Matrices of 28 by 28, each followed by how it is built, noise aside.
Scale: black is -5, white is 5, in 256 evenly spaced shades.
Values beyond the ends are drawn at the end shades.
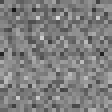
repeating columns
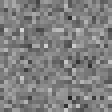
low rank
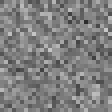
Toeplitz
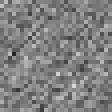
Hankel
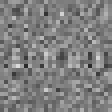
low rank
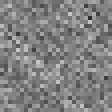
Toeplitz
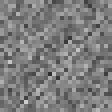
Hankel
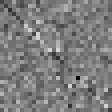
diagonal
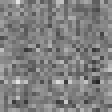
low rank
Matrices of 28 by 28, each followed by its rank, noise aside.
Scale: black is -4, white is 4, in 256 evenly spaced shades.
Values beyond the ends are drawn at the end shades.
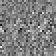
seven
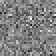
six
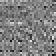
four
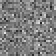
six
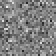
seven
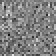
seven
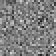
seven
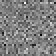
six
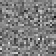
seven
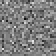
seven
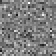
seven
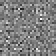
five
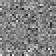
seven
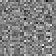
five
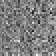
six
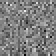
seven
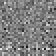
six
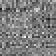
four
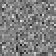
seven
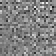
four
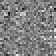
six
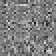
five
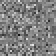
seven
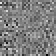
six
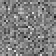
seven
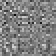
five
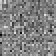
five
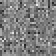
seven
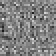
six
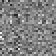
six
